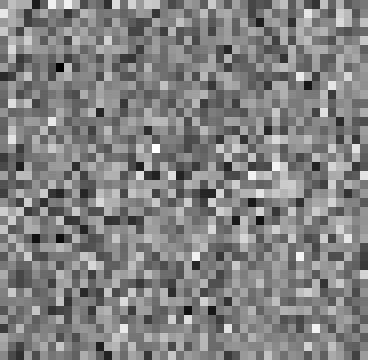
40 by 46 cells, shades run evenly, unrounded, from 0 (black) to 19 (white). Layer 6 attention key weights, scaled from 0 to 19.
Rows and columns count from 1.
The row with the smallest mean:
7
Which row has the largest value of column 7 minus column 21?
1
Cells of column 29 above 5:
35
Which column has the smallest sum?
3
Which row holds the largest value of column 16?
37
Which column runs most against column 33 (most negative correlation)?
44
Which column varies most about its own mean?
8
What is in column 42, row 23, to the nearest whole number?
16
